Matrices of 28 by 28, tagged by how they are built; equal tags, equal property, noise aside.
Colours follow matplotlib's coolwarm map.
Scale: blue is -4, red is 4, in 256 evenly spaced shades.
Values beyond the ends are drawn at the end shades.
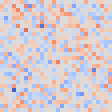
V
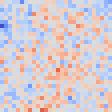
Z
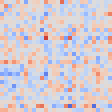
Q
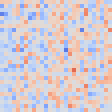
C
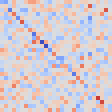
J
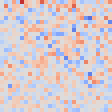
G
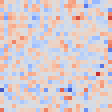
Q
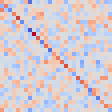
J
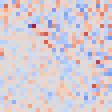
G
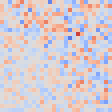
G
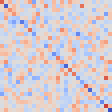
J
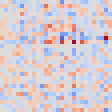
Q
